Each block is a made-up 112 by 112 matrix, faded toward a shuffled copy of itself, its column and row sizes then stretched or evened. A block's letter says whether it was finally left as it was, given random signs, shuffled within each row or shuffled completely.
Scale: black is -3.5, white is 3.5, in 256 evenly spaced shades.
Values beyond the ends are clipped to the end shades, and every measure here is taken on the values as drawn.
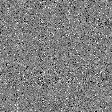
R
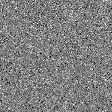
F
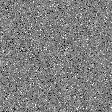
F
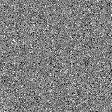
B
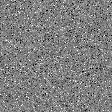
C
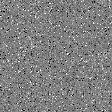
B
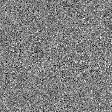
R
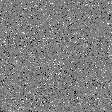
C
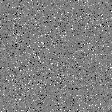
R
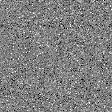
B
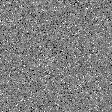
F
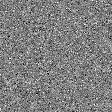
F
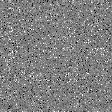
B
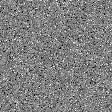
F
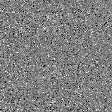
B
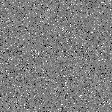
R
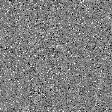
B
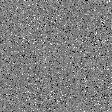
R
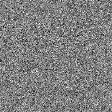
R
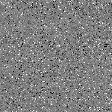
B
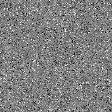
R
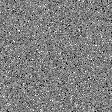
F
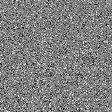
B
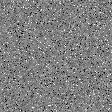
F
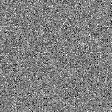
B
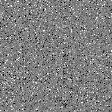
B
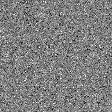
C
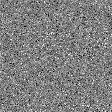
C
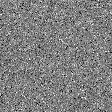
F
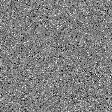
C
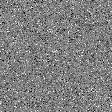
C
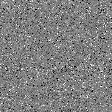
C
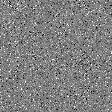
R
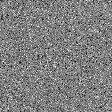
C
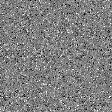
B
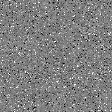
B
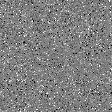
R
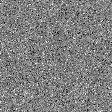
C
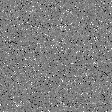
C
